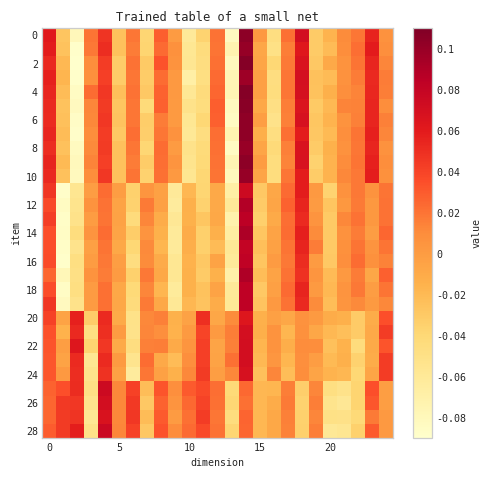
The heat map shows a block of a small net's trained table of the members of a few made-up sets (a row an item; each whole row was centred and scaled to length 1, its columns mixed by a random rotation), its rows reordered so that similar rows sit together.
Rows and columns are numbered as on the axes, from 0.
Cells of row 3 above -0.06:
22
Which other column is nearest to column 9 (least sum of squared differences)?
15
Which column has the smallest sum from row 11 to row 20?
1
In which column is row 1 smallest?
2
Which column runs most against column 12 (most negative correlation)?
7
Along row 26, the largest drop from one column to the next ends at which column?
3
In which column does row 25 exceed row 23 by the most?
6
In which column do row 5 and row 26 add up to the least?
13
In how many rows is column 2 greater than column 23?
9
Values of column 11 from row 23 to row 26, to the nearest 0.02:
0.04 0.04 0.04 0.04
